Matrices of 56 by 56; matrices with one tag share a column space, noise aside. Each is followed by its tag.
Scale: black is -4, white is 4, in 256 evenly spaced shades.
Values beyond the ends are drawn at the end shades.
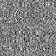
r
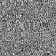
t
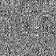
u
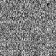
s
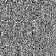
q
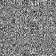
u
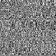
t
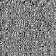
q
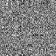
u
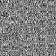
s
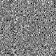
u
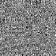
u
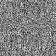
r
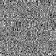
t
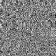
t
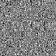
t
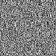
t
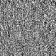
q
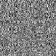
s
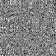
u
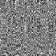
u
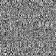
t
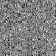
s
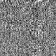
q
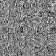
s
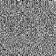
u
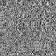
t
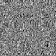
t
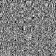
s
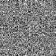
u
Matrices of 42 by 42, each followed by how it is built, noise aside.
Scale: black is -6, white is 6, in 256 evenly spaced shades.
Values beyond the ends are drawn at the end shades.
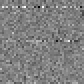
uneven rows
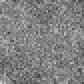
smooth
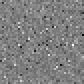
sparse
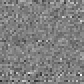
uneven rows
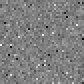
sparse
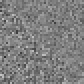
lower triangular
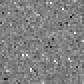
sparse
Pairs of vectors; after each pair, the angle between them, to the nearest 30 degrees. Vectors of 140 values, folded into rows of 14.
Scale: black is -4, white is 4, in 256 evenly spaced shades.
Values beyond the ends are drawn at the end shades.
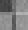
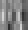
90 degrees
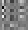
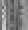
60 degrees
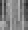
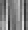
60 degrees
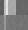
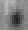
60 degrees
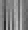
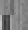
60 degrees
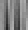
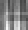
150 degrees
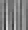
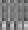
120 degrees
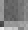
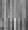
120 degrees
